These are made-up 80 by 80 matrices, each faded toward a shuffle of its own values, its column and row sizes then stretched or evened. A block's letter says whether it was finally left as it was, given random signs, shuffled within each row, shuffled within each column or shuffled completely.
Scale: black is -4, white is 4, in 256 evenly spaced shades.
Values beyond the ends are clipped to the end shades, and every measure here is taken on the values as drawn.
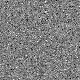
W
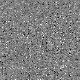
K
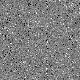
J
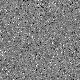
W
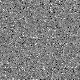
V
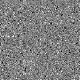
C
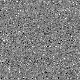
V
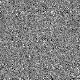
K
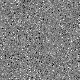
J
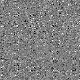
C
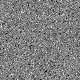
W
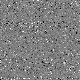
V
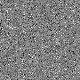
J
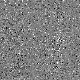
K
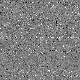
V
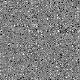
C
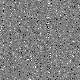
J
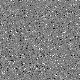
V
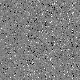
J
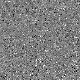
K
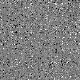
K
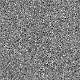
J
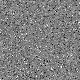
W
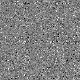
K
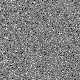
W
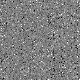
J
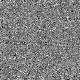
V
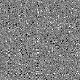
C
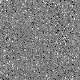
J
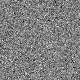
W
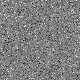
W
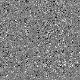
K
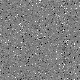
J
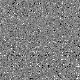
K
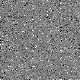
K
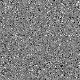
K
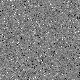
W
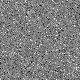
W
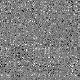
C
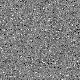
V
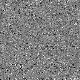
V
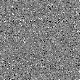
K
